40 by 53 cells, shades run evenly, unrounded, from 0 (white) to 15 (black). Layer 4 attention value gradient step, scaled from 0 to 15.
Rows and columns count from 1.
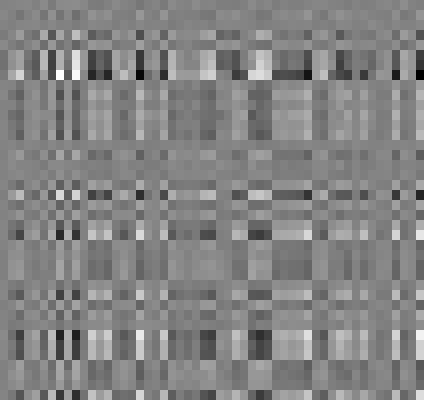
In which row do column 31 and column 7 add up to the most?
8
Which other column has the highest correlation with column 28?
29
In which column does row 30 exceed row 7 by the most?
10
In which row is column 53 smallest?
34
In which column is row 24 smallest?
53
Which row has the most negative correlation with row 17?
33
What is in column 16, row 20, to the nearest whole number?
5
